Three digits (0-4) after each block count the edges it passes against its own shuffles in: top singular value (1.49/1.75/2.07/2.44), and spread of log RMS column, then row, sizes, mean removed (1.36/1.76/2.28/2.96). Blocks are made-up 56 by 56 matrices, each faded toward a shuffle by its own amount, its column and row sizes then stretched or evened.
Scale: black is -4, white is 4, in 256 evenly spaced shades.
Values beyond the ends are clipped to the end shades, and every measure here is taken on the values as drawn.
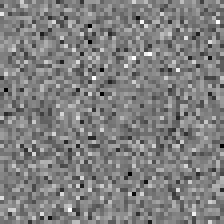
1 1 0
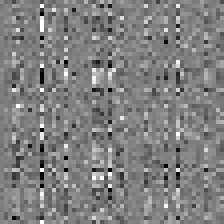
4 4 1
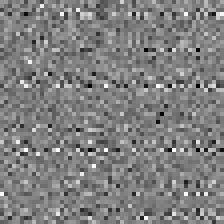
4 0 3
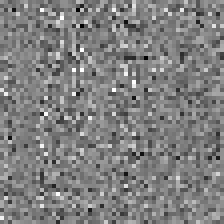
0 2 1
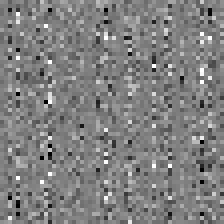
0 4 0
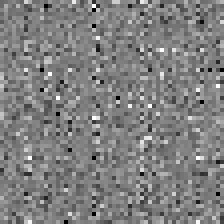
1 3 1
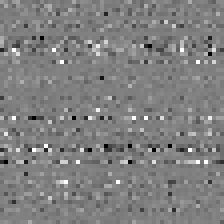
0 0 4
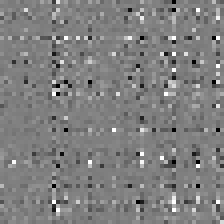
2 3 3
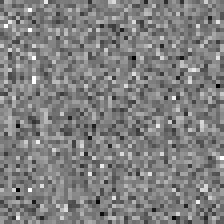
0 0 1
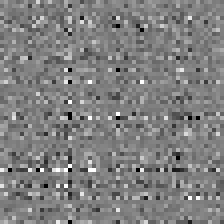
1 2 4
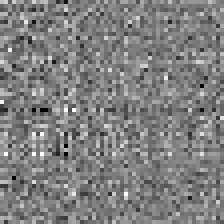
3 2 2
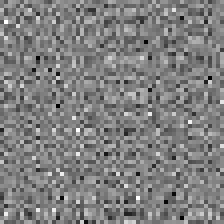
4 2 1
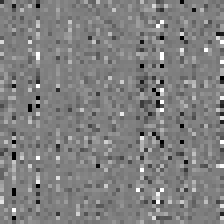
0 4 1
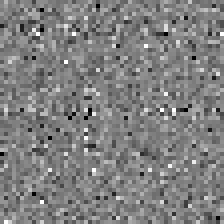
0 1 2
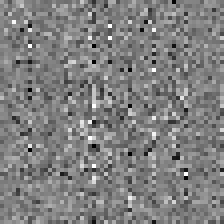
1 3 1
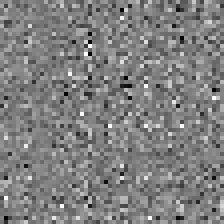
1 3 1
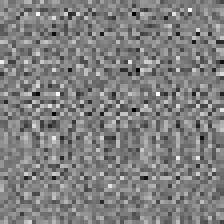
4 1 3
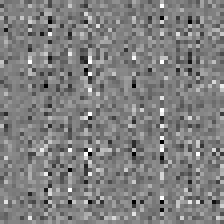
3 4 2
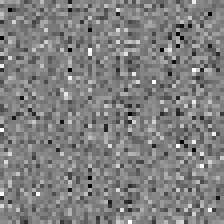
1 2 0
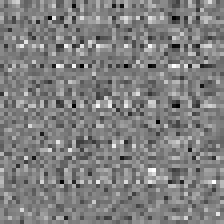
4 1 3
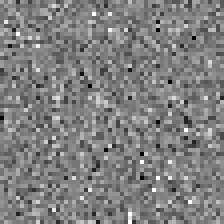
0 1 1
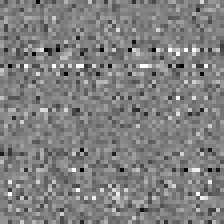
0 0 3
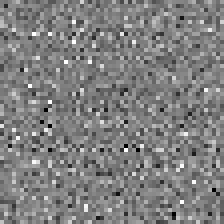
2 0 1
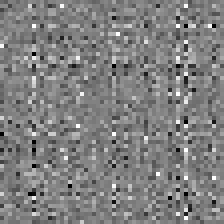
3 3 2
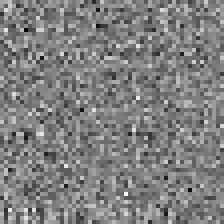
2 1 1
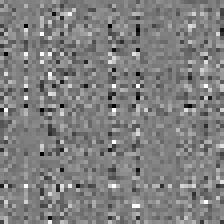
1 4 2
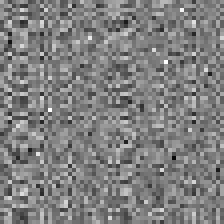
4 3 0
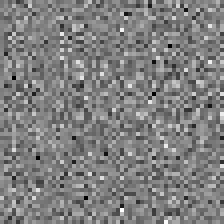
4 2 0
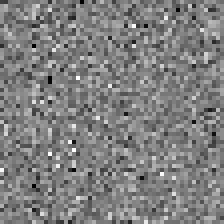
1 2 0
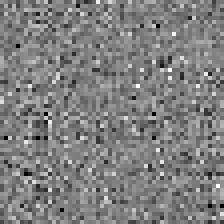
2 1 1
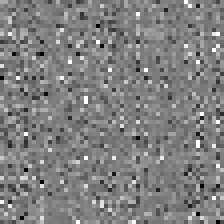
1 3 0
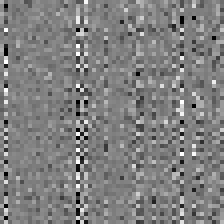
4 4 0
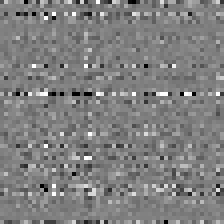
2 2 4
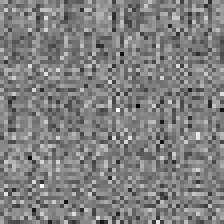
3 1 1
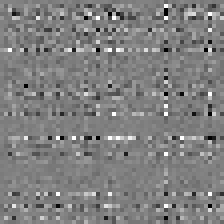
2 2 4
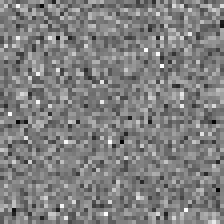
2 0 1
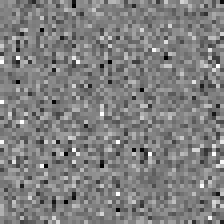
0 2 1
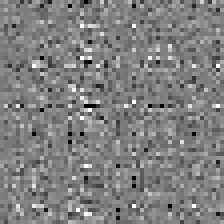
2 3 2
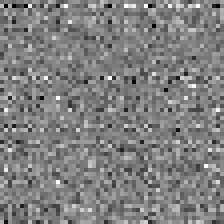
3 1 3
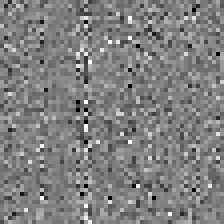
1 3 0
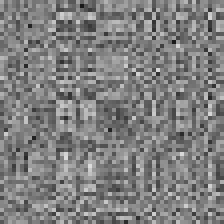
4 3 1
